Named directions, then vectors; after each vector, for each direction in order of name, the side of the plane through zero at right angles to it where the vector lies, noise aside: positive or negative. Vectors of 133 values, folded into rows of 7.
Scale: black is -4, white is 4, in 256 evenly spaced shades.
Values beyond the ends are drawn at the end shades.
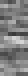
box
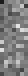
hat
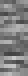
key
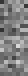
positive, positive, negative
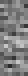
positive, positive, negative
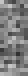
positive, negative, positive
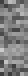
negative, positive, negative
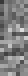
positive, positive, positive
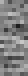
positive, negative, negative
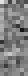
negative, negative, negative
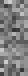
negative, positive, negative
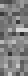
positive, positive, positive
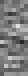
negative, positive, positive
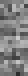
positive, positive, negative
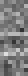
negative, negative, negative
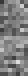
positive, positive, negative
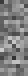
positive, positive, negative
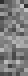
positive, positive, negative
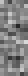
positive, negative, negative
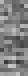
negative, negative, positive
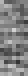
positive, negative, positive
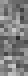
negative, negative, positive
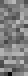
negative, positive, negative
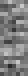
negative, positive, negative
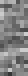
negative, negative, negative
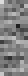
positive, negative, negative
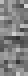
negative, negative, positive
